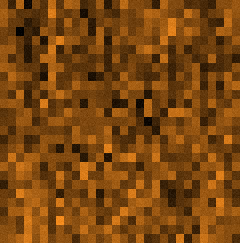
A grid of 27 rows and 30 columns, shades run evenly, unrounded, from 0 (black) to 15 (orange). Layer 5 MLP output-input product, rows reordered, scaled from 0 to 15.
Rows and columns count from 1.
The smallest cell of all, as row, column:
4, 3
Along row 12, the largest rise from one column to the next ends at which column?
19
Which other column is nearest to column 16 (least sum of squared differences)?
9
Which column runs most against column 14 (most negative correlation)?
7
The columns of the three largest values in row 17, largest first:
14, 25, 20
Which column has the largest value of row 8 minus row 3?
8
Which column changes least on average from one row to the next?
26
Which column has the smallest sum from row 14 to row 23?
1
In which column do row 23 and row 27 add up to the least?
22
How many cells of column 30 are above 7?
17
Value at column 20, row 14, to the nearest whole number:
4
